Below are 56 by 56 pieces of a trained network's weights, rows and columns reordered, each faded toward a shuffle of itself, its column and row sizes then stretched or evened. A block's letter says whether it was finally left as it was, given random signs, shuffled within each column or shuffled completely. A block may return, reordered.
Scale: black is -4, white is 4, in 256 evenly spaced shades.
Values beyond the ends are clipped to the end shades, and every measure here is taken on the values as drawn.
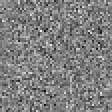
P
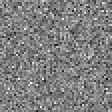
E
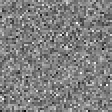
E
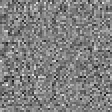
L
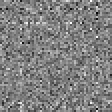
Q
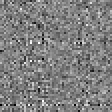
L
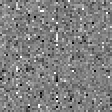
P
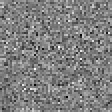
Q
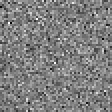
E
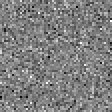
E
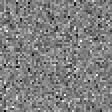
P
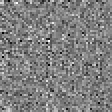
L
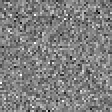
E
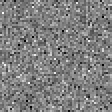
E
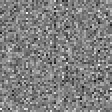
P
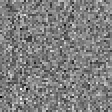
Q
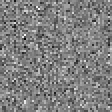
P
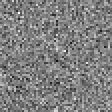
P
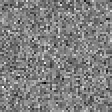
E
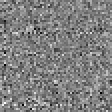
Q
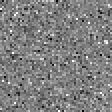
E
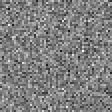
E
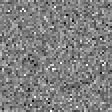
E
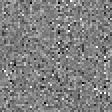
P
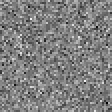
E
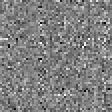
Q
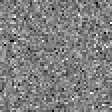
P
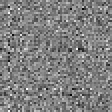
L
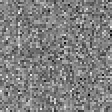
P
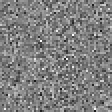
P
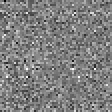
Q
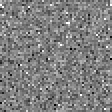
E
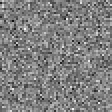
E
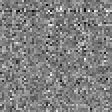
Q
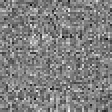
L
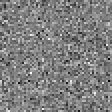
Q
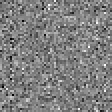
P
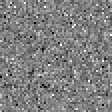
E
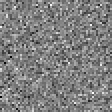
E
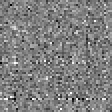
L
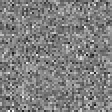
L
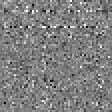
L
